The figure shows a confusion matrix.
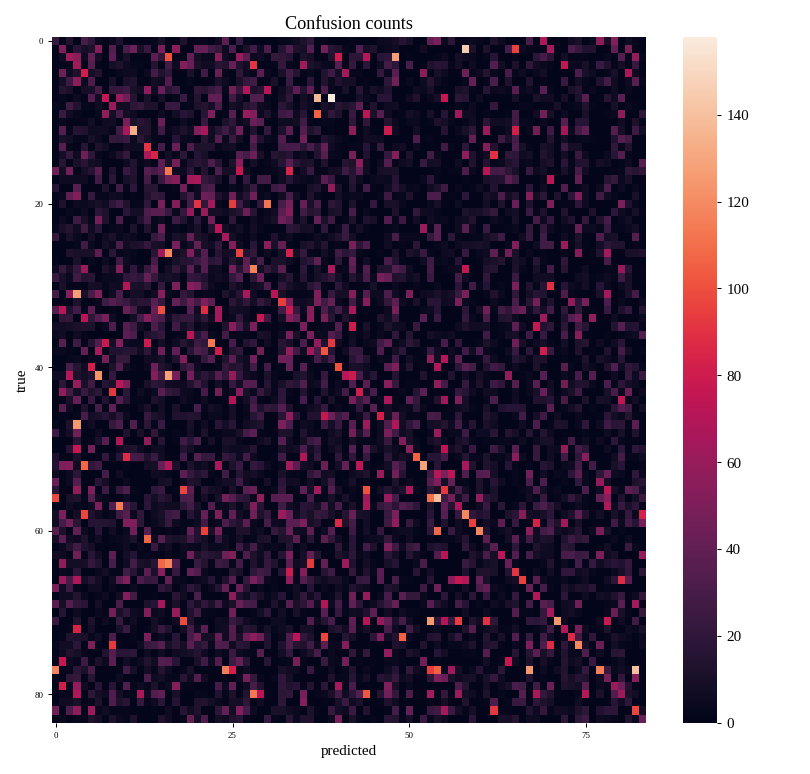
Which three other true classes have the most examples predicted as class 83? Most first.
58, 63, 59
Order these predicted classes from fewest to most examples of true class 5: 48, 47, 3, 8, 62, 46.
46, 8, 47, 62, 48, 3
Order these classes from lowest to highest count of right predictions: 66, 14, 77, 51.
14, 66, 51, 77
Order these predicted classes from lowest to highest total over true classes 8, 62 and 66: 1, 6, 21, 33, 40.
6, 21, 40, 1, 33
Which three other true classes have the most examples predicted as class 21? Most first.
60, 33, 11
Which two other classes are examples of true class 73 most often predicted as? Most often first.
49, 38
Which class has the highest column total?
33
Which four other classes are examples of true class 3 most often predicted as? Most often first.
28, 72, 35, 18
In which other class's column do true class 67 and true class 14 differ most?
62
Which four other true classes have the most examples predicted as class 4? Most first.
52, 58, 34, 28
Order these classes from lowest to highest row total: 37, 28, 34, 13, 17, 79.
13, 17, 79, 37, 28, 34
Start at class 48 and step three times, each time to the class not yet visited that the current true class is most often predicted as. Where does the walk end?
82
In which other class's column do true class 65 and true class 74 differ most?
8
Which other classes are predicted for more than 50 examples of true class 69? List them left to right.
15, 38, 82
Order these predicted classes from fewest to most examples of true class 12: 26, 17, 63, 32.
26, 17, 63, 32
